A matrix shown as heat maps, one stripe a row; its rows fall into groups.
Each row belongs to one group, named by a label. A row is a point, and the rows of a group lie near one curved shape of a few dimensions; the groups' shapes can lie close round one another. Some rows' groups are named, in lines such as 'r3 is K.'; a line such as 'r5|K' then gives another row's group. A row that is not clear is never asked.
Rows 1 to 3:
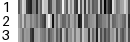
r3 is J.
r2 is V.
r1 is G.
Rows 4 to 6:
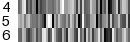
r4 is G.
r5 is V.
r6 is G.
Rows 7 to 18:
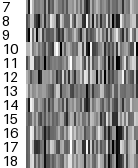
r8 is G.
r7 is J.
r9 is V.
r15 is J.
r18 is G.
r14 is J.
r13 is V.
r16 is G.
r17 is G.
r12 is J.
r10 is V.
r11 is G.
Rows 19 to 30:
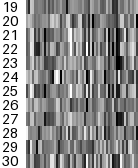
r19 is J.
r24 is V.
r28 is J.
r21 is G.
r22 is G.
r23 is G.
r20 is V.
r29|V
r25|G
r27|G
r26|V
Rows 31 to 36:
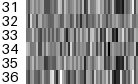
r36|G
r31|G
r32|V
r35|G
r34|J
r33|J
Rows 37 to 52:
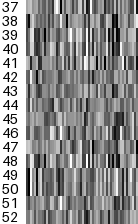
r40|G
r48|G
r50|V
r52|J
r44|V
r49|V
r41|J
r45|G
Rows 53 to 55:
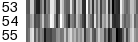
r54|G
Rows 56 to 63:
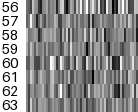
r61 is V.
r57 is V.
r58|J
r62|G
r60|G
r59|J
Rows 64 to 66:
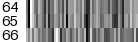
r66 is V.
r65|J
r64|J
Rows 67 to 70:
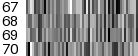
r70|J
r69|J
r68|J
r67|G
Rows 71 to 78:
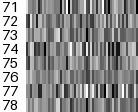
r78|V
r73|V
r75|J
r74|G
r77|J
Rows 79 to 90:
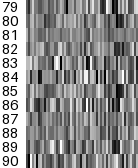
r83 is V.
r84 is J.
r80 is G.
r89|G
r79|J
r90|V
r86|G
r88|J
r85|G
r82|G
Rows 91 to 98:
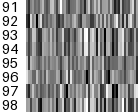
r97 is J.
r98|J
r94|J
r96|J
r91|G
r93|J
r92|V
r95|J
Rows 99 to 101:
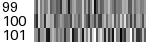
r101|J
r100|V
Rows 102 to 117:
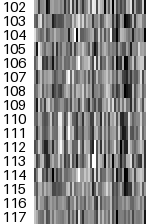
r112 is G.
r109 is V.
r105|J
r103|G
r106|G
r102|J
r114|G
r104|J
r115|G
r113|J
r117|J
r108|G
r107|G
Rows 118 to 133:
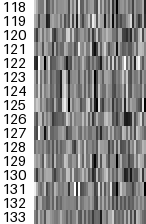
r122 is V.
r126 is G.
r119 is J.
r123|V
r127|V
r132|J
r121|J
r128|J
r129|J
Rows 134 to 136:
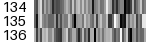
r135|J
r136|V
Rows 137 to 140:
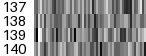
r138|V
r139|J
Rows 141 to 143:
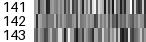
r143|G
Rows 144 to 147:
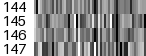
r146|J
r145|J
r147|G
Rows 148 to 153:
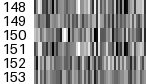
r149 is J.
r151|G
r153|V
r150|V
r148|G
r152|V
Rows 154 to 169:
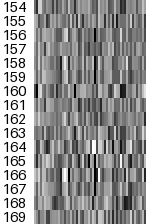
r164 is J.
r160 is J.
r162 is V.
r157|V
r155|J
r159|V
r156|V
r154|J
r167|V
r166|V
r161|V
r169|J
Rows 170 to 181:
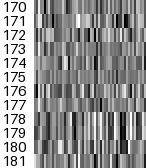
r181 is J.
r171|G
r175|J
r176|V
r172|V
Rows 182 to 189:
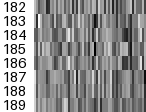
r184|G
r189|V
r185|V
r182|J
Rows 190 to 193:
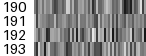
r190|G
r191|J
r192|J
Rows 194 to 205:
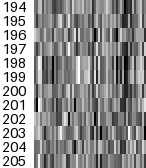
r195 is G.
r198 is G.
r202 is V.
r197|G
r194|G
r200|G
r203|V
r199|G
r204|J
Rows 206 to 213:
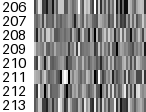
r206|G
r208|V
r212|V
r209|J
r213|G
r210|V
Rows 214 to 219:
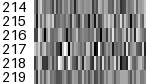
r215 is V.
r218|G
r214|J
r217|V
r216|V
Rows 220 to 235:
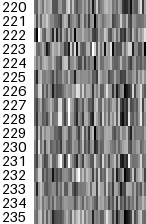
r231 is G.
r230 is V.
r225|J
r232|G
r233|J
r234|J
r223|J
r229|V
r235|G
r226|G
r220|G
